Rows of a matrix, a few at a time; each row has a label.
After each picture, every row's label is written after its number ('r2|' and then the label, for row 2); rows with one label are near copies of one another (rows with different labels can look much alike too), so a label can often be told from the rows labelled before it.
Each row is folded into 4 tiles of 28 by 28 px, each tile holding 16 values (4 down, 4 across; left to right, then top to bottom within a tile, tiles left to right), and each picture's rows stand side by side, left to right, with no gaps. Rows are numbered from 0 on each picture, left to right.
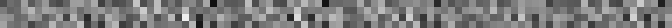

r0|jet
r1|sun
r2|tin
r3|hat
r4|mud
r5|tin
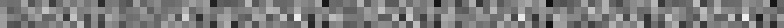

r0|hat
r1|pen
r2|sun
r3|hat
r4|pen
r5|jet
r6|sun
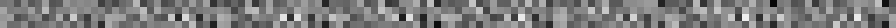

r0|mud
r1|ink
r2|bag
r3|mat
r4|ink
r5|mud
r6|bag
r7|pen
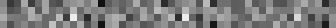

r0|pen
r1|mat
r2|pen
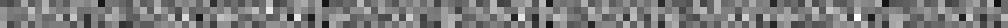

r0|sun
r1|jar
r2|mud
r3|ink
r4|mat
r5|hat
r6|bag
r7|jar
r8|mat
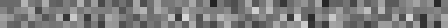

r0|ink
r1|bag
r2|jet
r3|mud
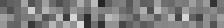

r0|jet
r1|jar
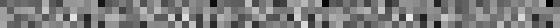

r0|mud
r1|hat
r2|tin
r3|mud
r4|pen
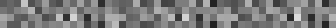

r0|ink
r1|mat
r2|mat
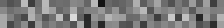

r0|sun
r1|ink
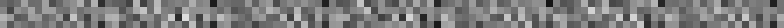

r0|mat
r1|bag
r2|hat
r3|ink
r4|hat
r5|jet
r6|hat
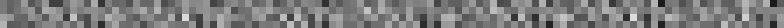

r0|mat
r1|mud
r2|hat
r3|jet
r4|mat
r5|mat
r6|pen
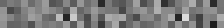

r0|hat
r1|mat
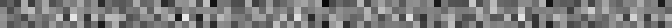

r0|bag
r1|mat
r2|pen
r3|sun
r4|sun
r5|bag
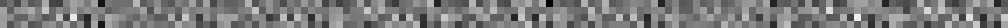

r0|mud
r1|ink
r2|ink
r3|jet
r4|tin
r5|sun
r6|pen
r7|mud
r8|jet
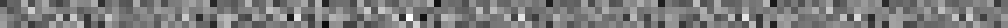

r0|jet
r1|pen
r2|mat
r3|jar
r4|jar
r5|tin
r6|sun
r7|mud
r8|jar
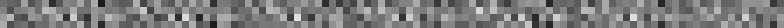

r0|mat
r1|ink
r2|jar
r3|bag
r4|jet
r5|bag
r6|pen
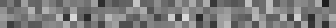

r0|jar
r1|ink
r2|sun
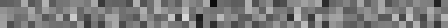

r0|sun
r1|sun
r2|tin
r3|hat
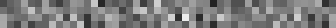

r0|jet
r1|bag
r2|pen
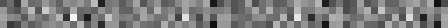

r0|jar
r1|pen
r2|pen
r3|pen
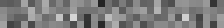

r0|sun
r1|mud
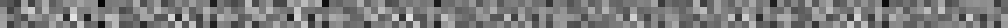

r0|bag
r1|hat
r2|tin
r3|hat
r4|hat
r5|jar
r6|bag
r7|hat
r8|mud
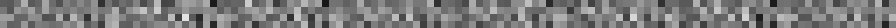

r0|ink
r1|mud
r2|tin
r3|sun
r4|tin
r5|bag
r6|sun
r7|mat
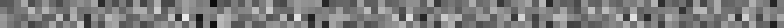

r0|jet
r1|mud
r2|mud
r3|jar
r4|mat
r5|jar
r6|bag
